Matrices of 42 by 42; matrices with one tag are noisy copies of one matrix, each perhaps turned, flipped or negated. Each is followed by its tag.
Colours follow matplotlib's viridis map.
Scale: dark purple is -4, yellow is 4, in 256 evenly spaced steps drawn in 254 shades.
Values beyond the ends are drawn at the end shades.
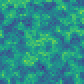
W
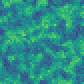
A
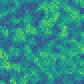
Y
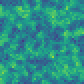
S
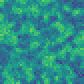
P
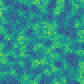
S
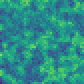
Y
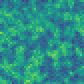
Y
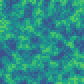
P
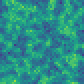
S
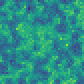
W
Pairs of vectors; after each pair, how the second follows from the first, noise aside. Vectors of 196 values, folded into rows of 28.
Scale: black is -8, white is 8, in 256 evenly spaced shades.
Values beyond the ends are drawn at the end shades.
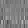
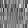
reversed, negated, scaled up.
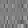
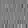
partly zeroed.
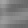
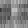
wrapped around, scaled up.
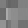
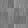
wrapped around, shrunk.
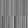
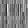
wrapped around, negated, scaled up.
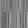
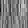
reversed, negated, scaled up.
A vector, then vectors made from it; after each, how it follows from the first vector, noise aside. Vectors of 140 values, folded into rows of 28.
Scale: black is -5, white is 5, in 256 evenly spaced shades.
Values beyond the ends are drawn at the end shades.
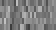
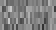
wrapped around, negated.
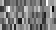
wrapped around, negated, scaled up.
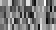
reversed, negated, scaled up.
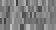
negated.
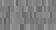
negated, shrunk.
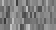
negated.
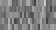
reversed, negated.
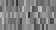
wrapped around, negated.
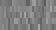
reversed, shrunk.
